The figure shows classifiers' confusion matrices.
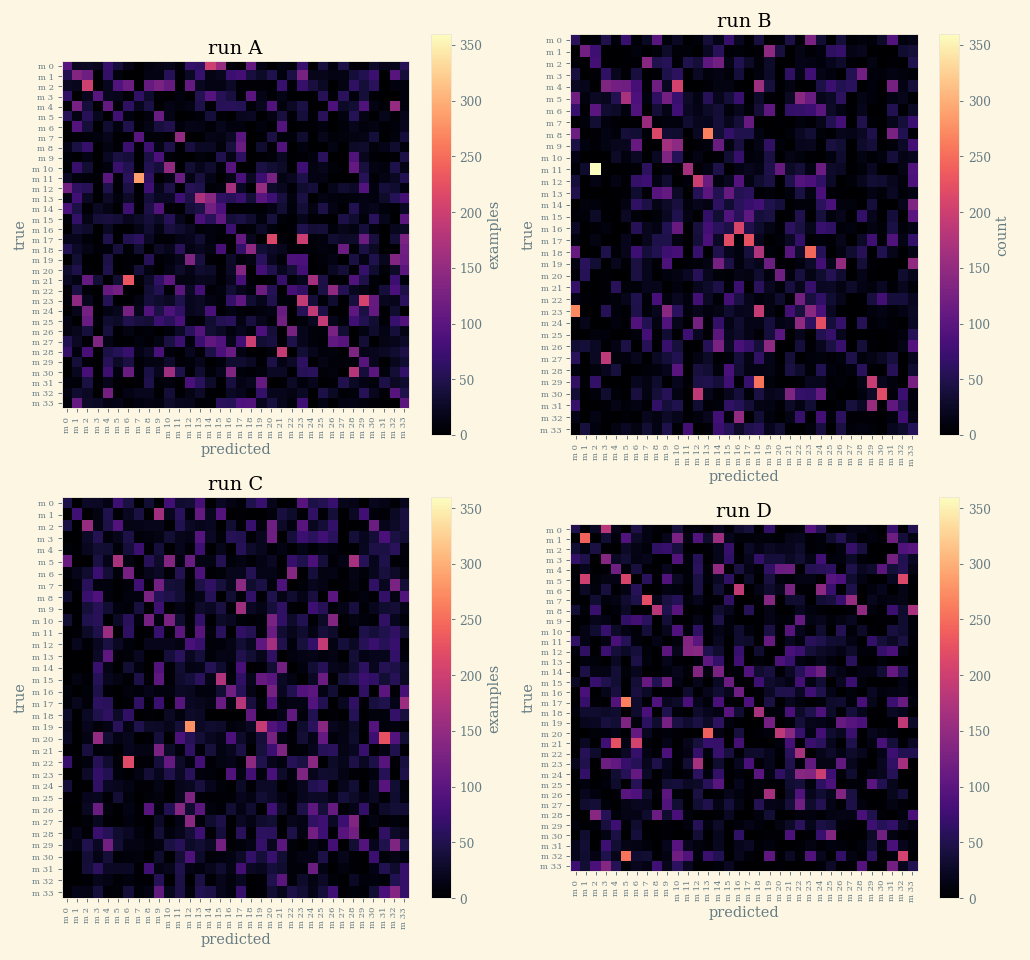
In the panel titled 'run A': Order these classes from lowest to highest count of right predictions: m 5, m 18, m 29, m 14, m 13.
m 5, m 29, m 14, m 18, m 13
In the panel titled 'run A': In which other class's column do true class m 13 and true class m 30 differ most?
m 28
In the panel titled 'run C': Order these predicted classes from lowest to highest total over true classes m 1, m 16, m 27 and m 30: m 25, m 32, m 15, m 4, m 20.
m 32, m 4, m 25, m 15, m 20
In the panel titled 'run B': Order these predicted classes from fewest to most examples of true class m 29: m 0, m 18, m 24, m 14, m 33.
m 24, m 14, m 0, m 33, m 18
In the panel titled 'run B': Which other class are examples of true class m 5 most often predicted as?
m 22
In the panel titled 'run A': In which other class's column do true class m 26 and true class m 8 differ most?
m 22
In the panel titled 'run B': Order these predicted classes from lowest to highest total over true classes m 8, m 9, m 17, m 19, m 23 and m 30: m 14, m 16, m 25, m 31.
m 25, m 16, m 31, m 14
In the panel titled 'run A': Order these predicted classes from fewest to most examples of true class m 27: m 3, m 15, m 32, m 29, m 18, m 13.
m 32, m 29, m 13, m 15, m 3, m 18
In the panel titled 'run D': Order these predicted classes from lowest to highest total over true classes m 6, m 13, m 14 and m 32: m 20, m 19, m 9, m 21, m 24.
m 9, m 20, m 19, m 21, m 24
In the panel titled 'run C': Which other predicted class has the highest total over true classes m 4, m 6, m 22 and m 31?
m 24
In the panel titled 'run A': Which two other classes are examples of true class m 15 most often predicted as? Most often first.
m 33, m 13
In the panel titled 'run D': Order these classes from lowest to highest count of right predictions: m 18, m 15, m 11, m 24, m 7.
m 15, m 11, m 18, m 24, m 7
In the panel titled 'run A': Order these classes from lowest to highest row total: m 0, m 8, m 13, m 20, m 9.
m 9, m 8, m 20, m 0, m 13
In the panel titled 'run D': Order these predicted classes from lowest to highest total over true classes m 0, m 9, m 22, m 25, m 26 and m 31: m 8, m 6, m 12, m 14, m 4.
m 8, m 4, m 12, m 14, m 6
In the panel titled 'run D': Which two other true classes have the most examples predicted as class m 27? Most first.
m 7, m 19
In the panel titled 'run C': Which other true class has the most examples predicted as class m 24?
m 22
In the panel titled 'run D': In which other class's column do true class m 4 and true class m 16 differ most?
m 14
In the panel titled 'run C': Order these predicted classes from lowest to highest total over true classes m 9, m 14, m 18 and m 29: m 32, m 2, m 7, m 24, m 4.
m 7, m 2, m 24, m 4, m 32
